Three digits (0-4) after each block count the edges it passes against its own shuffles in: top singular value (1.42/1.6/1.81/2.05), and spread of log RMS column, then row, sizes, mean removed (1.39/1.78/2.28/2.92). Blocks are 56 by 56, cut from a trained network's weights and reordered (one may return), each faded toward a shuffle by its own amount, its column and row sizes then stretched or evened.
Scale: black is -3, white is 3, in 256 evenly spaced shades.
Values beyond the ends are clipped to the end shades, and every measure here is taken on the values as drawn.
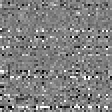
3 2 4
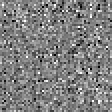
1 1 2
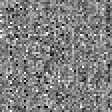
1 2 1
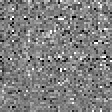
0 1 3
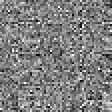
3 2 1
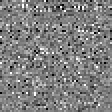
0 1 3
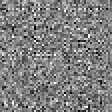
2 2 1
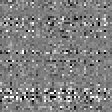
1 3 4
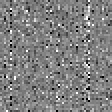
1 4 1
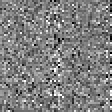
1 3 0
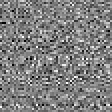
4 0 4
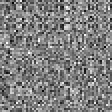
4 0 1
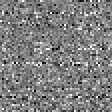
0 0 3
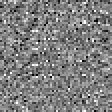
3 1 2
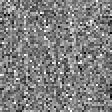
0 0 0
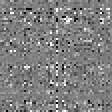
1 3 4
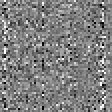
1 4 1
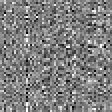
4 3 1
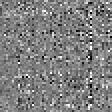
3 4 2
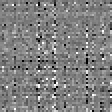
2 4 2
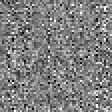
0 3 0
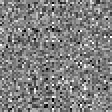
3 2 1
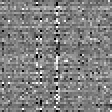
3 3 0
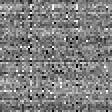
3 2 0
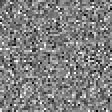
1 0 0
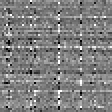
4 3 2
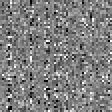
1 4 0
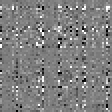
1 4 3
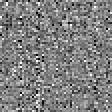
2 3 0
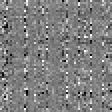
0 4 0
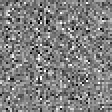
2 3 1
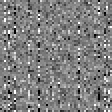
4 4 0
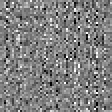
3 4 0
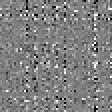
2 4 3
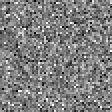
0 0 1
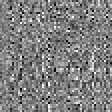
4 3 0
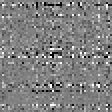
2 3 4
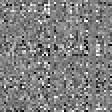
1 4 3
